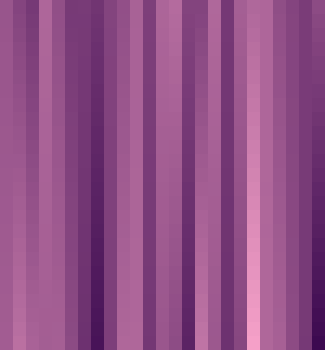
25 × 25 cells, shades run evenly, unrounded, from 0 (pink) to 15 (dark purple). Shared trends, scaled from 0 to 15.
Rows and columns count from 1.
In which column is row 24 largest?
25
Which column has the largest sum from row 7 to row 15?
8
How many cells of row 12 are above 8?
11
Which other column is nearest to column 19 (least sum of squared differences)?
14
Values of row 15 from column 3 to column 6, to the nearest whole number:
8 6 7 9
